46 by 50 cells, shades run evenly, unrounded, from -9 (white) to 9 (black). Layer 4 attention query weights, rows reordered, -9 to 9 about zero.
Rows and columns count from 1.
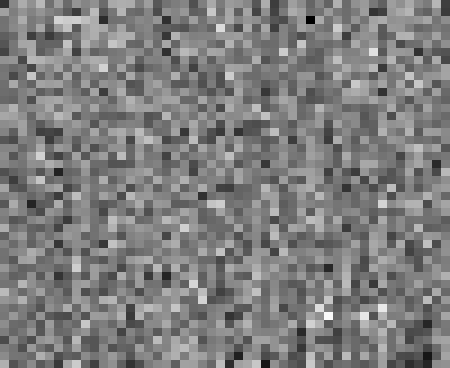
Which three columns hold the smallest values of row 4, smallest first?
25, 38, 8
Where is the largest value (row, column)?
3, 35
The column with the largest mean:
30
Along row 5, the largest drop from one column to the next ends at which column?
20
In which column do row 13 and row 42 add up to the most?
34
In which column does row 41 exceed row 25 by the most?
48
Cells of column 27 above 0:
24
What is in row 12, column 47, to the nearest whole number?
-1
